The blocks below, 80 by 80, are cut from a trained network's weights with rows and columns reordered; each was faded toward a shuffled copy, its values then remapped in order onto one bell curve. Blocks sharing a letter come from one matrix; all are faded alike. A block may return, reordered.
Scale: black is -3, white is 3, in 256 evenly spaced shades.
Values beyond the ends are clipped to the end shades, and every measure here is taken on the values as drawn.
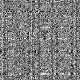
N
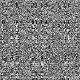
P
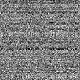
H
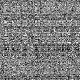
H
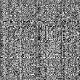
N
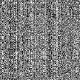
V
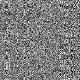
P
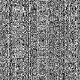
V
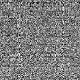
P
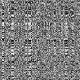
H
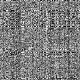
N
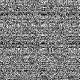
H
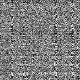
P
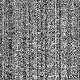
N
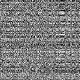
H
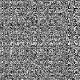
P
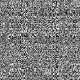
P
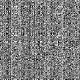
N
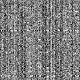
N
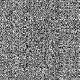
V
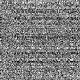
H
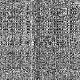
N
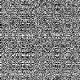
H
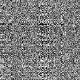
P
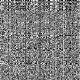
N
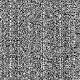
V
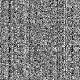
V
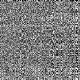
P
